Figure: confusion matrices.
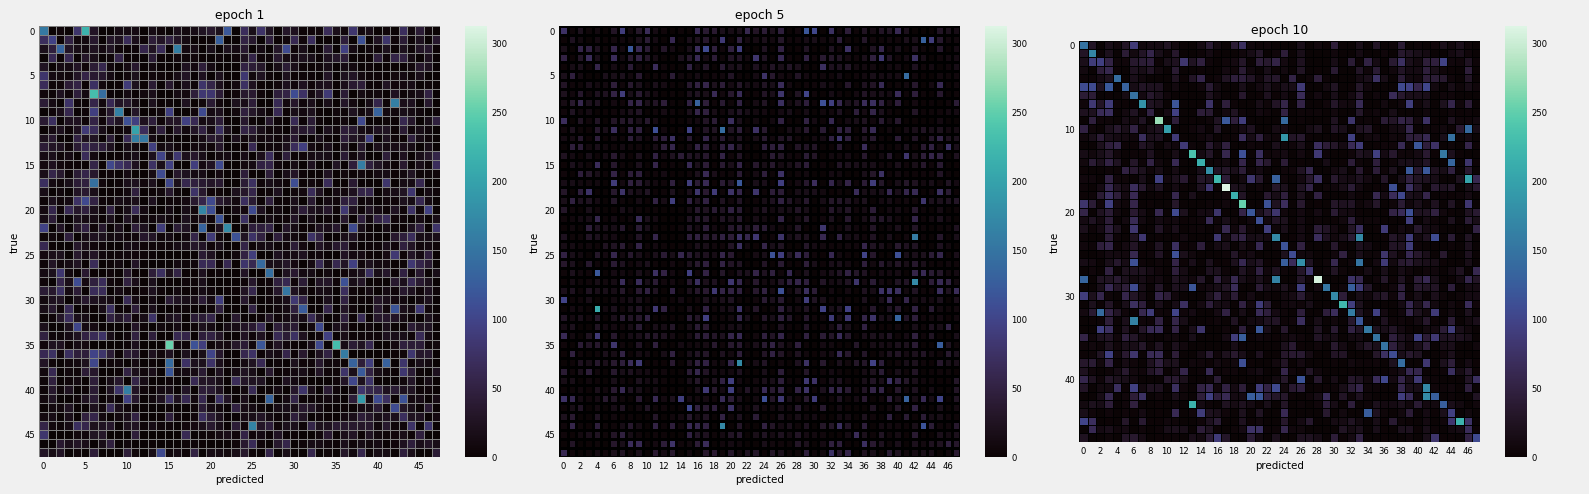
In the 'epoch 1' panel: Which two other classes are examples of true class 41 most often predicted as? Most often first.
38, 27
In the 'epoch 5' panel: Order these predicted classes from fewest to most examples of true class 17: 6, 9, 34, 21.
9, 34, 6, 21
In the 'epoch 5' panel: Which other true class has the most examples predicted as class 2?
8
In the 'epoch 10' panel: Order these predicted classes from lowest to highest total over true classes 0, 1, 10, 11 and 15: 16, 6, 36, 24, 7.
36, 16, 7, 6, 24
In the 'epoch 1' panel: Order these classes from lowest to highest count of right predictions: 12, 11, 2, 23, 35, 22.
23, 2, 12, 22, 11, 35
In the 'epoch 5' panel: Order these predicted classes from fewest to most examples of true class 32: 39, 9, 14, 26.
14, 39, 9, 26
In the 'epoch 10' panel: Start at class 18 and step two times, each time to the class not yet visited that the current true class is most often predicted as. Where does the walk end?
19
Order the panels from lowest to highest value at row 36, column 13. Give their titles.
epoch 10, epoch 1, epoch 5
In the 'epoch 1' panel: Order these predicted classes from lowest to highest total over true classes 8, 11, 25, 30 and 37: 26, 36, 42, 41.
26, 36, 41, 42
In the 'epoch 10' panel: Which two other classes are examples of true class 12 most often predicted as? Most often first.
40, 33
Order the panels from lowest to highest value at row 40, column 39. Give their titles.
epoch 5, epoch 10, epoch 1
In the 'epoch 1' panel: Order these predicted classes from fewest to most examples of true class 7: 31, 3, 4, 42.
3, 42, 4, 31
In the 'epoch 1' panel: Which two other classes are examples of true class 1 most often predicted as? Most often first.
21, 38
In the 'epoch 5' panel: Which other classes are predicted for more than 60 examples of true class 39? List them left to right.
20, 29, 30
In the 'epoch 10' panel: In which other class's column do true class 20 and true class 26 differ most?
33
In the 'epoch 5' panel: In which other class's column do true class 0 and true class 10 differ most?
30
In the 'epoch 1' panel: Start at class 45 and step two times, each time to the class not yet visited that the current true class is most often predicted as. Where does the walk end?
5
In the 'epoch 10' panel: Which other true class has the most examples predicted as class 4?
41
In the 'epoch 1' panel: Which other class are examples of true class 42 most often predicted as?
8
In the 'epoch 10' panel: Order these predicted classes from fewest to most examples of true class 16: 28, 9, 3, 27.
27, 3, 28, 9
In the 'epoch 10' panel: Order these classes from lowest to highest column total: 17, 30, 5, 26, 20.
20, 5, 30, 17, 26
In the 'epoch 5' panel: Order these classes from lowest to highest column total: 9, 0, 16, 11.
0, 11, 9, 16
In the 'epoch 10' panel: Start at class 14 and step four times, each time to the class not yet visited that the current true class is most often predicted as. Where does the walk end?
39
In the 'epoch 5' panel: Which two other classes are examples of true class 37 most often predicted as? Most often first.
21, 9
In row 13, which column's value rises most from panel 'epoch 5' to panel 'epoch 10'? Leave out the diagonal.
43
